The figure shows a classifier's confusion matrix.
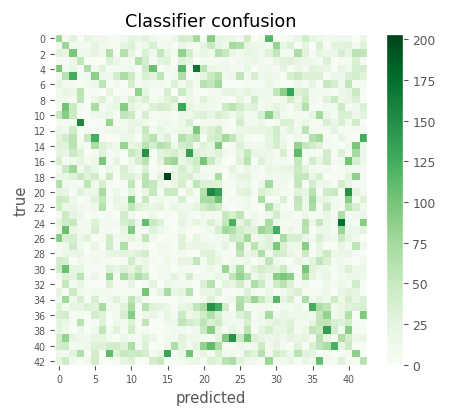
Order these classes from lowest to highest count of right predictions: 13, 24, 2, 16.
13, 16, 2, 24
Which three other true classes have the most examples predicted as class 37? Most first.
38, 36, 40
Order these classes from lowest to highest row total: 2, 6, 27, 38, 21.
6, 27, 38, 21, 2
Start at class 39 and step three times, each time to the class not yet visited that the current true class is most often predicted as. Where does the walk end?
19
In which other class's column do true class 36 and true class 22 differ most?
42
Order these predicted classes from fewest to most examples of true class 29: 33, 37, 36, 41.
41, 33, 37, 36
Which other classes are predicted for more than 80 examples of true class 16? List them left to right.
6, 20, 40
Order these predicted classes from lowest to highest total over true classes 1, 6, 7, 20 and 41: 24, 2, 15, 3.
2, 24, 3, 15
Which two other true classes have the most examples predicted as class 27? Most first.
34, 32
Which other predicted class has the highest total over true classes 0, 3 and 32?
21
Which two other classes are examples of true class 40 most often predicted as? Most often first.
38, 21
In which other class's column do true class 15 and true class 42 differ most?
12
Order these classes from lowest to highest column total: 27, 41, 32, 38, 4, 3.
4, 38, 27, 32, 3, 41
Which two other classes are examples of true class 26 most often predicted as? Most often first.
0, 31
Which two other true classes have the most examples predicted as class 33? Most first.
15, 14
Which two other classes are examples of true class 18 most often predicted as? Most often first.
15, 41
